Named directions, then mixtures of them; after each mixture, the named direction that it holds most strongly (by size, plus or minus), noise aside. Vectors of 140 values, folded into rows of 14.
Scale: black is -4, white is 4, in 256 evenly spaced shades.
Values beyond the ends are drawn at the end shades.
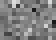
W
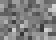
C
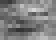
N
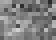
N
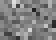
W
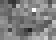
W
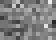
W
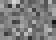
W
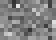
W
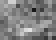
N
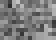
C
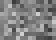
C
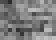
N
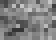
N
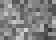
C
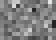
W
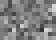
C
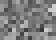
C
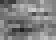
N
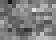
N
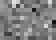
W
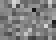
W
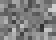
C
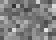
C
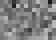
W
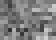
C
